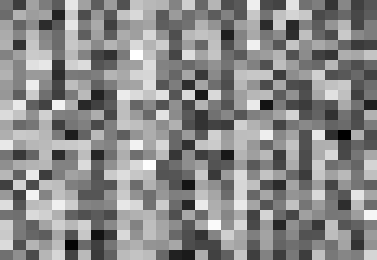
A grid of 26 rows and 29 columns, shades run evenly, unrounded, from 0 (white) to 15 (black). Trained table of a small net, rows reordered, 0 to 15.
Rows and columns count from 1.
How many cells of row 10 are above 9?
9
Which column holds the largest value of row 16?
18
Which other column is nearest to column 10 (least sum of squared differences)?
19
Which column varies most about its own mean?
5
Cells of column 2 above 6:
18
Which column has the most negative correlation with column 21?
6
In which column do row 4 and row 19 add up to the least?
12
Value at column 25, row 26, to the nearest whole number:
4
